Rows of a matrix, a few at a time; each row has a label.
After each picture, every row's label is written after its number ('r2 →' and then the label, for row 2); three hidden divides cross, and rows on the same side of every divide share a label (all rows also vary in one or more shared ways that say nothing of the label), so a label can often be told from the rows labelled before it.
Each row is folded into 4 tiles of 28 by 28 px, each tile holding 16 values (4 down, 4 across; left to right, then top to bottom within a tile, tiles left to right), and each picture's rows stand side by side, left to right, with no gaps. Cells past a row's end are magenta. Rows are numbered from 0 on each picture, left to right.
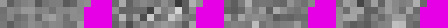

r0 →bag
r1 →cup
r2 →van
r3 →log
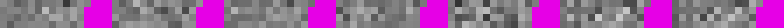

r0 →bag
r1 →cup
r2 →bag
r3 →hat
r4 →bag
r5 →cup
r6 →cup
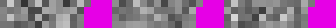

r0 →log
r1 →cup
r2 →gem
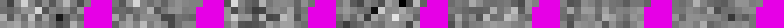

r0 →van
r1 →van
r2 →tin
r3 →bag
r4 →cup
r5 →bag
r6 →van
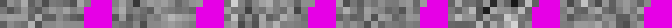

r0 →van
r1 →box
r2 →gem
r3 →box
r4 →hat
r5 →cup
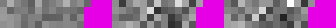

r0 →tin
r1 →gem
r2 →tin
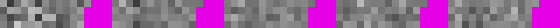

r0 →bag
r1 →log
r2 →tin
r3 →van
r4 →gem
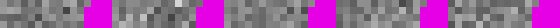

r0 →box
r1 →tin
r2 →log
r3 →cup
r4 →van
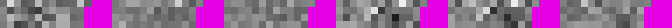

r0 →tin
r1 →tin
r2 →tin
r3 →tin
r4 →tin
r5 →cup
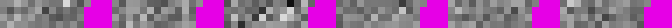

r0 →tin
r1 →hat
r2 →cup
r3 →cup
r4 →box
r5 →tin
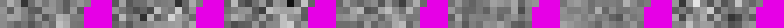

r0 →log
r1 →cup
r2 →hat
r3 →hat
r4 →gem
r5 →tin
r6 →van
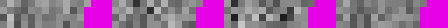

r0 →gem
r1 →box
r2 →hat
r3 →gem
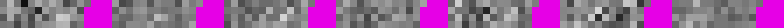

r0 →box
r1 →bag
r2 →cup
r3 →gem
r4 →gem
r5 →log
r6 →van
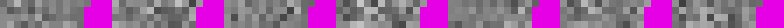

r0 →tin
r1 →gem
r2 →log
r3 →cup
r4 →hat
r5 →cup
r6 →bag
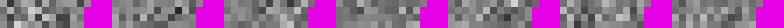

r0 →bag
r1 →log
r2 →hat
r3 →cup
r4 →tin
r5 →gem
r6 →hat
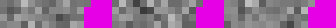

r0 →van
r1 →log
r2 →cup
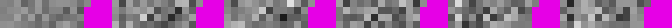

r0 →log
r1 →log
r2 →tin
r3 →box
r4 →gem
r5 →hat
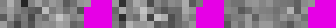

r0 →box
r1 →bag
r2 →cup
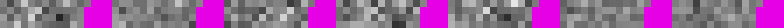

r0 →van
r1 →tin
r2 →cup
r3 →cup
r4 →tin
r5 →van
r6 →box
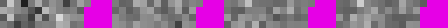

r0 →box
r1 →cup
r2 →van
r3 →van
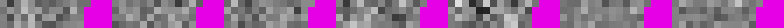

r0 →hat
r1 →hat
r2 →gem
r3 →van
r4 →log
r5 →hat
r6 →tin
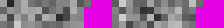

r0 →hat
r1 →tin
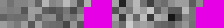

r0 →gem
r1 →hat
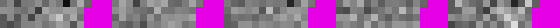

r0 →bag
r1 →box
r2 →bag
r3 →van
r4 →hat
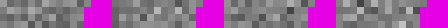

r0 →box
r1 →cup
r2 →box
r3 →log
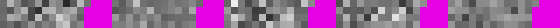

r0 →hat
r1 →van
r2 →tin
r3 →cup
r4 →box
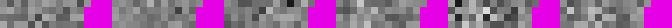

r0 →box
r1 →log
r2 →bag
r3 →van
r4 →hat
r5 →bag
